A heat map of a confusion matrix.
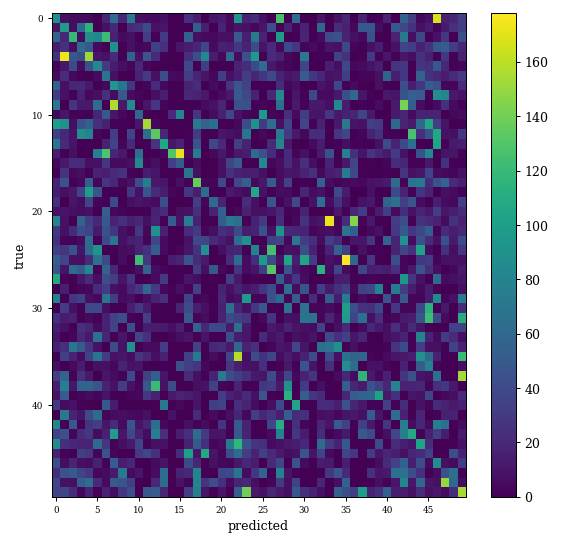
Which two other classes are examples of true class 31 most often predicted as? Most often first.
45, 49
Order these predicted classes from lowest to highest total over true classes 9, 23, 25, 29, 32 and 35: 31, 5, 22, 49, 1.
1, 31, 5, 49, 22
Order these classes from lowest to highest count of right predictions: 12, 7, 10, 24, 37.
10, 24, 7, 37, 12
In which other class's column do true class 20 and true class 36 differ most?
35
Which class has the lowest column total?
14
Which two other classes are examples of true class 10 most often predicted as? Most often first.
25, 15
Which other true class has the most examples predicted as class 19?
11
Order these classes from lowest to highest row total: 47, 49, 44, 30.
30, 44, 47, 49
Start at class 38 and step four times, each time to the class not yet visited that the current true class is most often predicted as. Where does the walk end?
8
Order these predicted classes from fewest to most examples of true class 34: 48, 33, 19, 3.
19, 48, 3, 33
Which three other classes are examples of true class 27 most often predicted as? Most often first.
0, 42, 46
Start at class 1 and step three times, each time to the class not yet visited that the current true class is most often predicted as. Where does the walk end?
26
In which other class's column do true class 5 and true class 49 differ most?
23
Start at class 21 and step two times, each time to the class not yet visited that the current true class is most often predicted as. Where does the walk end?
44
